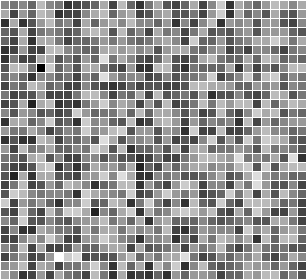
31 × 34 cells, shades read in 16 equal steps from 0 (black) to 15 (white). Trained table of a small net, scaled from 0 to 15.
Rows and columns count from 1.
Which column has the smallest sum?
4
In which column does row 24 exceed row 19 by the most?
9
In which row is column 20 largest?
30
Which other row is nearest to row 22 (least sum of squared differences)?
14
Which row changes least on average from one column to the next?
10
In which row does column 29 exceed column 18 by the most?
21
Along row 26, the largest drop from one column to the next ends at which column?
20
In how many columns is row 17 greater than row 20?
17
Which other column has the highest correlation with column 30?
28
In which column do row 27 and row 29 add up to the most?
7
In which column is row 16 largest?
12
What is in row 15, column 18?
5
